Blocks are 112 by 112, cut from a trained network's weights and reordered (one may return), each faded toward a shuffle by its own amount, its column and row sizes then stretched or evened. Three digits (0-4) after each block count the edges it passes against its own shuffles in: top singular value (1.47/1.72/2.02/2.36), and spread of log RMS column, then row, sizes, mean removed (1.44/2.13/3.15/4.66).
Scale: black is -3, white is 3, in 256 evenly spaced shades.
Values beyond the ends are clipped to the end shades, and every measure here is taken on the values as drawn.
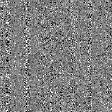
2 3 1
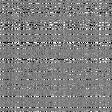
4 1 4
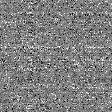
2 1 1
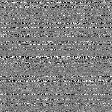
2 0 4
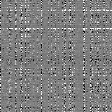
4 4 2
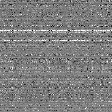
4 1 3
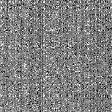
3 0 2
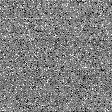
0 0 0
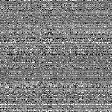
4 1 3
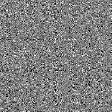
2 2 2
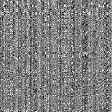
3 2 2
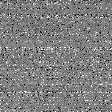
1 0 3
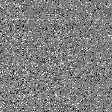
0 1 0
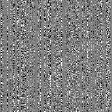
1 4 1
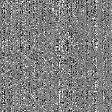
2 3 1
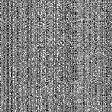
4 2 0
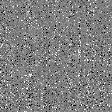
0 2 2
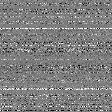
3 0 4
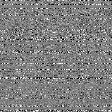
0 1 4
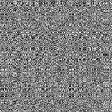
4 0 3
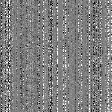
4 4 0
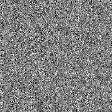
0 2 0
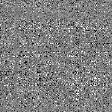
0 2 3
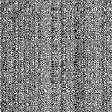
3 1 2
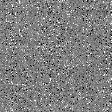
0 2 0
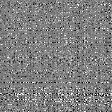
1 1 3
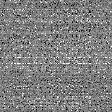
2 1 1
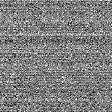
3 1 0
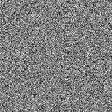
3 0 0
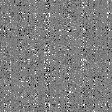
0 3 2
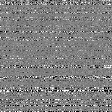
2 1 4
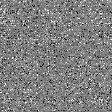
0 1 2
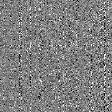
2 3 0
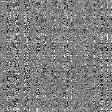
2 3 0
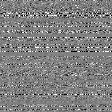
1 0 4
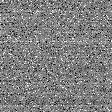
1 0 0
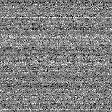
3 0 2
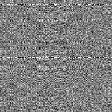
4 2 2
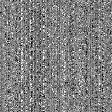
3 2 0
